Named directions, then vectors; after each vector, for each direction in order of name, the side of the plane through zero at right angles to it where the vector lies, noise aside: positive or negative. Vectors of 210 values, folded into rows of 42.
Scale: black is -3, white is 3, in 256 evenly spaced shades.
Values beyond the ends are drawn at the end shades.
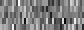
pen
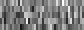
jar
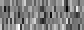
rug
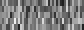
negative, positive, negative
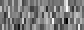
positive, positive, negative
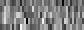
negative, negative, negative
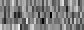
positive, positive, positive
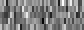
positive, positive, positive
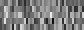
negative, negative, negative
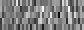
positive, negative, negative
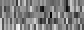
negative, positive, positive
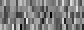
positive, positive, positive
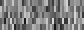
positive, positive, negative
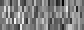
negative, positive, negative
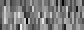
negative, negative, negative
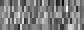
negative, positive, negative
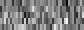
negative, negative, positive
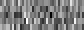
positive, positive, positive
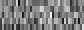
positive, negative, negative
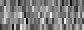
negative, negative, negative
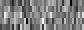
negative, negative, negative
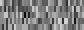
negative, negative, positive
